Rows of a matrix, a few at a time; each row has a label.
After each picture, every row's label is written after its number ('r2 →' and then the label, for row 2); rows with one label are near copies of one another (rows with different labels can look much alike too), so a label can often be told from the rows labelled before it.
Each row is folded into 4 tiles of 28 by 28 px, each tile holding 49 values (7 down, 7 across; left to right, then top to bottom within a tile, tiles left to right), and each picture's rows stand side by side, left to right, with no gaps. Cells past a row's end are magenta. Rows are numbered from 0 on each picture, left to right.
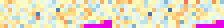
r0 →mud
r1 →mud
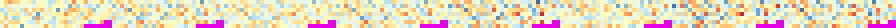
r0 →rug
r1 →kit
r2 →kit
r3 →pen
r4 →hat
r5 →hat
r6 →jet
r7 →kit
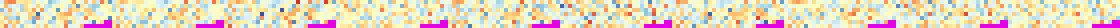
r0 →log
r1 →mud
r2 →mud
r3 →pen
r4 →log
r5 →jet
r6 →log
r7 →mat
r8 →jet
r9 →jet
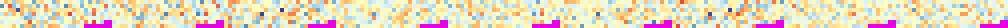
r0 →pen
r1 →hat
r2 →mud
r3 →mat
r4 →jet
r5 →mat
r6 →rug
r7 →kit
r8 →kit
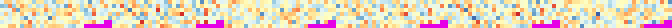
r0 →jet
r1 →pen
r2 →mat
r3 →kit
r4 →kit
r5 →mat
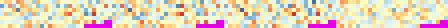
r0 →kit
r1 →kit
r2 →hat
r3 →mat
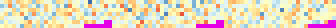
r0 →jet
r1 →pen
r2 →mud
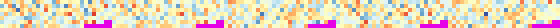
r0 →pen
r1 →pen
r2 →log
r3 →hat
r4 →mud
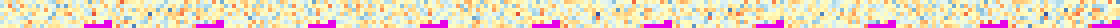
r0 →pen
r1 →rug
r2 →pen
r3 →pen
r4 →pen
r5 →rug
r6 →rug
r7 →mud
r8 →kit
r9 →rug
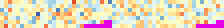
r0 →mud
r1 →kit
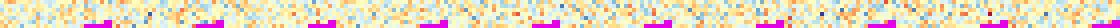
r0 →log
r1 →mat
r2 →hat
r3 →mat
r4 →pen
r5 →jet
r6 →hat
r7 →mud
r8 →pen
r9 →mud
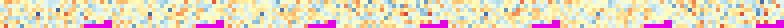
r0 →mud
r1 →mud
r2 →mud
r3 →pen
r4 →rug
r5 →mat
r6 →hat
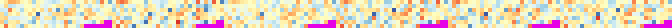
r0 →mud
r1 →log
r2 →mat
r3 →mud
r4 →mat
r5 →rug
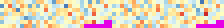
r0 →pen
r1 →pen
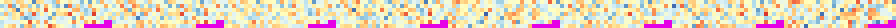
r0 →pen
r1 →kit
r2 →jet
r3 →hat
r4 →mud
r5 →pen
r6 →jet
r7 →log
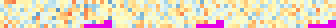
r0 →log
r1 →hat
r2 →kit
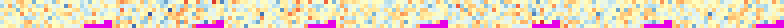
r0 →pen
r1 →mud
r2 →rug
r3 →mud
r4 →kit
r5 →log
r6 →mat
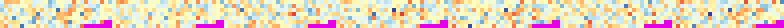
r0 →mat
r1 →log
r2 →kit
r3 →rug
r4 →rug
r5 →hat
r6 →mud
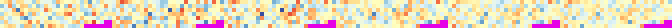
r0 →kit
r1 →log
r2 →rug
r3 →mat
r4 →mud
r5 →mat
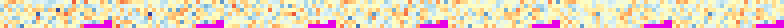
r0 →rug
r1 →mat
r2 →pen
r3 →mat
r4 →mat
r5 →mat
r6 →log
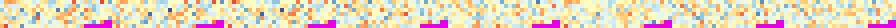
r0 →mat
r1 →mud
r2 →rug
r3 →jet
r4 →hat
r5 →mat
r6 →kit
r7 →jet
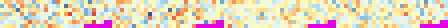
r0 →pen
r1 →mud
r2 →mat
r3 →hat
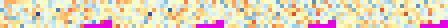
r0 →mat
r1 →mud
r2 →hat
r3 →pen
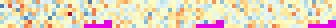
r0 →kit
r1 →log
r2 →kit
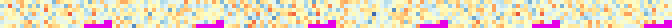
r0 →pen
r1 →rug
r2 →jet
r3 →mud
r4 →pen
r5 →kit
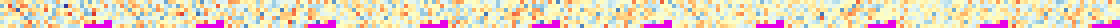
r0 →pen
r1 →kit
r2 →log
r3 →jet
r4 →log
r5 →mud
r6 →kit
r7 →rug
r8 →mud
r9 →mud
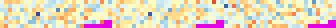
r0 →mud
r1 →mud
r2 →jet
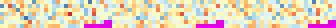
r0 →pen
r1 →pen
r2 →hat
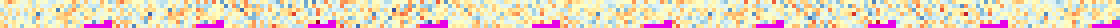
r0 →mat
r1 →log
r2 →hat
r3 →rug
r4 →hat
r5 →mud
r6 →mud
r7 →kit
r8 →pen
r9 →log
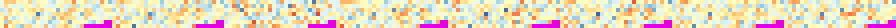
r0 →mud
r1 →mat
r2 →pen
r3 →mat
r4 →rug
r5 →log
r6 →log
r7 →rug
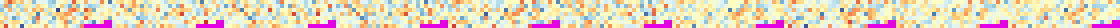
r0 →rug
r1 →hat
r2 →pen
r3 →hat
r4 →rug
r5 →kit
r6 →rug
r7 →rug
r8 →mud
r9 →rug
